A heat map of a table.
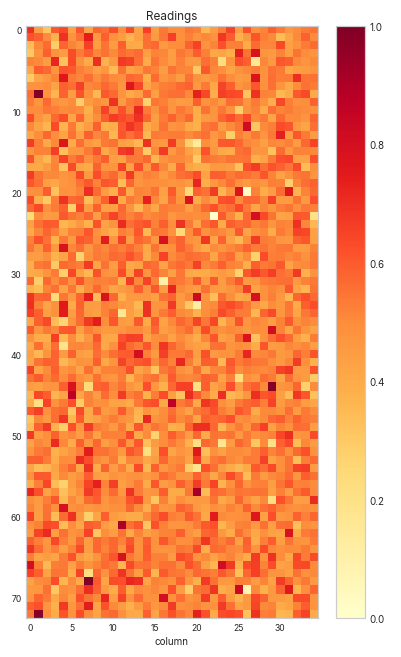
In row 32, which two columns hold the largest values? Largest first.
17, 26
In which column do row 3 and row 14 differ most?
20
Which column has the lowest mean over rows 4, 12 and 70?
27
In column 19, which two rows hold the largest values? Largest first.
21, 45
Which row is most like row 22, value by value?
47
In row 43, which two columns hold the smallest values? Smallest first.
25, 34
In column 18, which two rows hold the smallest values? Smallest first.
25, 45
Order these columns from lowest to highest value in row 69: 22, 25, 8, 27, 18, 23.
23, 18, 27, 8, 22, 25
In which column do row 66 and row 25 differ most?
0
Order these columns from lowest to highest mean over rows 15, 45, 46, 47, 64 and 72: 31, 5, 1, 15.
31, 15, 5, 1
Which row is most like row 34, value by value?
14
